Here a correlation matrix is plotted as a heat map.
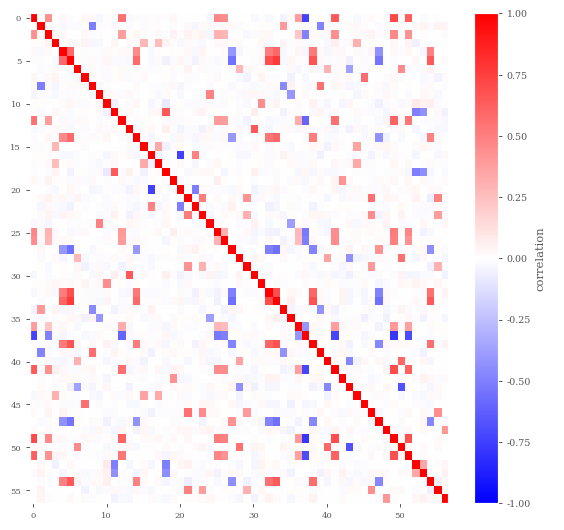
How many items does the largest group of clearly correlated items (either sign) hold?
10
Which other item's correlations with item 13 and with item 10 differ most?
30
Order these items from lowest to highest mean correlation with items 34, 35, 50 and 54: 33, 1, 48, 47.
47, 48, 1, 33
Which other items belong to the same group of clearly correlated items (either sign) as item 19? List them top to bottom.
42
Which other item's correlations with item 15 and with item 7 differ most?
45
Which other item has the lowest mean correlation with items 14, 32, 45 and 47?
27
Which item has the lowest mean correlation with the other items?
37
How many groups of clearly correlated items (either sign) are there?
14
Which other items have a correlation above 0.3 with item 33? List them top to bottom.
4, 5, 14, 32, 38, 54
